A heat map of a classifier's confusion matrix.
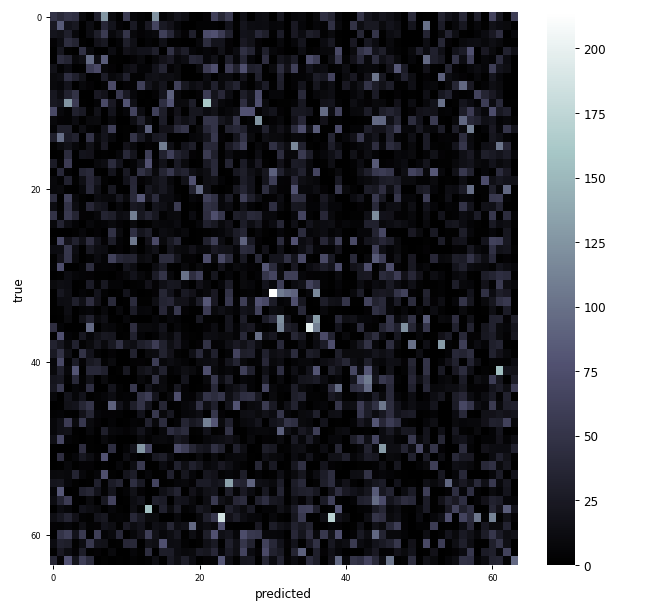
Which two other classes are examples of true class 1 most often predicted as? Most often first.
51, 14
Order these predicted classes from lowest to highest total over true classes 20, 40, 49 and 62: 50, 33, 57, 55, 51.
50, 55, 51, 33, 57
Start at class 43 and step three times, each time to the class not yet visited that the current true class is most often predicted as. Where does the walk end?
45
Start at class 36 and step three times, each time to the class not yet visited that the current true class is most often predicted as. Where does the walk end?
61
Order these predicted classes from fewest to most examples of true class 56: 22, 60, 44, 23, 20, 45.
20, 23, 60, 22, 45, 44
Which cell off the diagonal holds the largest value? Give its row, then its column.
32, 30
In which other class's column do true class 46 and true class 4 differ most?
57
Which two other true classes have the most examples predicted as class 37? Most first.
11, 28
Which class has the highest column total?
44
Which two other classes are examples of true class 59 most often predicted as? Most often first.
19, 23
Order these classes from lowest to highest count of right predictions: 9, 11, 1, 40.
40, 9, 11, 1
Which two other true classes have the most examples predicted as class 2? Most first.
10, 63
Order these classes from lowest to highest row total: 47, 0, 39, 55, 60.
39, 55, 47, 0, 60
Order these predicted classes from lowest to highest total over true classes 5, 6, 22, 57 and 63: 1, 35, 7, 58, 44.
58, 1, 7, 44, 35
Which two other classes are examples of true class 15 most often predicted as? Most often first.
33, 61
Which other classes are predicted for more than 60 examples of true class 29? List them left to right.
1, 39, 43, 46
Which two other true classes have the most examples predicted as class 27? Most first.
54, 11
